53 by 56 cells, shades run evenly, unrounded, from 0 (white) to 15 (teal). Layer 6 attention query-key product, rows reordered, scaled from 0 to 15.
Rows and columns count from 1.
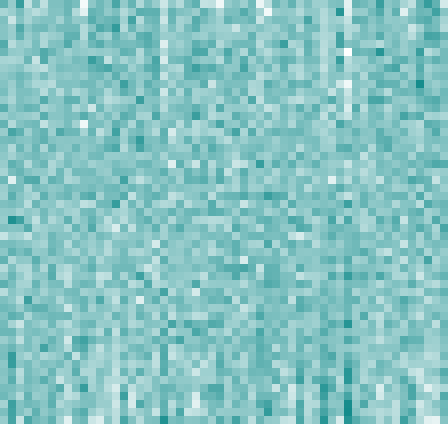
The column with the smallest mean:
22
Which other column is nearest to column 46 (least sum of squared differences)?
7
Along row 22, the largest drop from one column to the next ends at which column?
29
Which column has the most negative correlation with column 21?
13
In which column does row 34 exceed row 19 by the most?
38
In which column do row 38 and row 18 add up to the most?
4
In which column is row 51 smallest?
25
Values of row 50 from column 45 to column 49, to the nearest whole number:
6 8 9 3 6
